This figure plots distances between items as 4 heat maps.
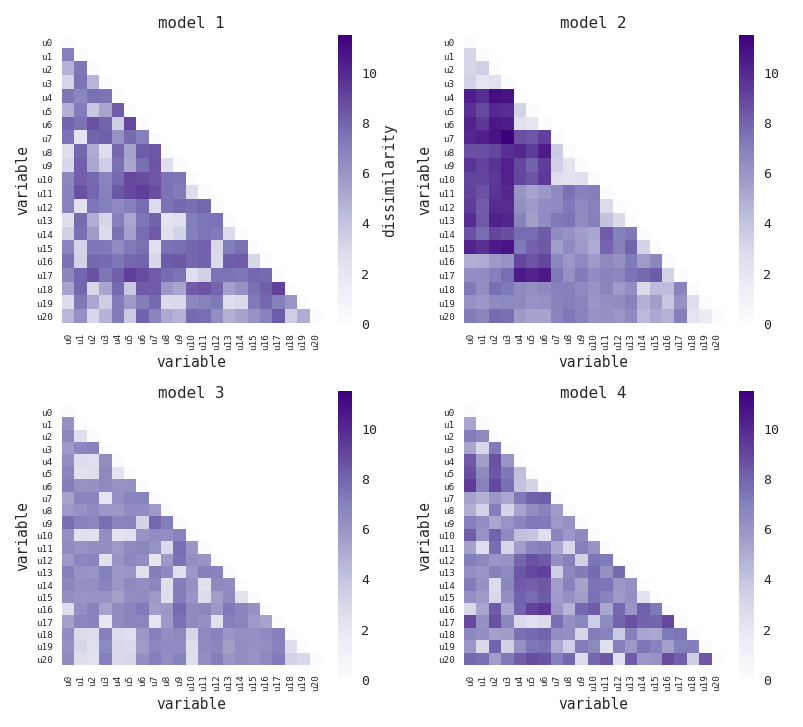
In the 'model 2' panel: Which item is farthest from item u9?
u3
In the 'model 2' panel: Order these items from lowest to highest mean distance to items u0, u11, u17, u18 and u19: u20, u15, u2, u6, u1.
u20, u1, u2, u15, u6
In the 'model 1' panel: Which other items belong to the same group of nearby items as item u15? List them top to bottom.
u1, u7, u12, u16
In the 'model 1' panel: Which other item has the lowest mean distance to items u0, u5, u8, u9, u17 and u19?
u13
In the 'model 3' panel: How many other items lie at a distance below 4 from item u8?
3
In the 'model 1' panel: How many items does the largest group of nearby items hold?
7
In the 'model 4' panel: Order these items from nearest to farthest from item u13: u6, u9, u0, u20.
u0, u9, u20, u6
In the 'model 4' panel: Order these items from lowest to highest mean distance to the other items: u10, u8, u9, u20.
u8, u9, u10, u20
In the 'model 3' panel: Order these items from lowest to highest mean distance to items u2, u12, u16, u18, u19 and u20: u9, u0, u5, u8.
u5, u0, u8, u9
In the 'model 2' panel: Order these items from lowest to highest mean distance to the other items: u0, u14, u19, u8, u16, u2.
u19, u16, u14, u8, u0, u2
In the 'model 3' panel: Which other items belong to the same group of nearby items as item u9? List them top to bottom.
u6, u13
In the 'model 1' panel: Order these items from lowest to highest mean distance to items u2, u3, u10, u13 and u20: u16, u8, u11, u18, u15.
u8, u18, u11, u15, u16
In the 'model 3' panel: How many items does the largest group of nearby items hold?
8
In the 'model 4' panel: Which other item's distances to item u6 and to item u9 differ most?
u20
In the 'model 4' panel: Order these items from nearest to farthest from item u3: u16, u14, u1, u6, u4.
u1, u16, u4, u14, u6
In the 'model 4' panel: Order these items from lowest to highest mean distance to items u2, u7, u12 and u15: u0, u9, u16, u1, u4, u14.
u14, u9, u1, u0, u16, u4
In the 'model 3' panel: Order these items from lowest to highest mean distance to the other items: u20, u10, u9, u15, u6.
u10, u20, u15, u6, u9
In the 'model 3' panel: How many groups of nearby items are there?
5
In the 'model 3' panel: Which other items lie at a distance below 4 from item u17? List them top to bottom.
u3, u7, u12
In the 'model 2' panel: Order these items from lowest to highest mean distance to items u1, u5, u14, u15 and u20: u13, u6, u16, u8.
u16, u6, u13, u8
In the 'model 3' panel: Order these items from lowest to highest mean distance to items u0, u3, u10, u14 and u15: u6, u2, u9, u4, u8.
u8, u4, u2, u6, u9
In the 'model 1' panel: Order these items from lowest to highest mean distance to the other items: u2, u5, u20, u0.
u0, u20, u2, u5
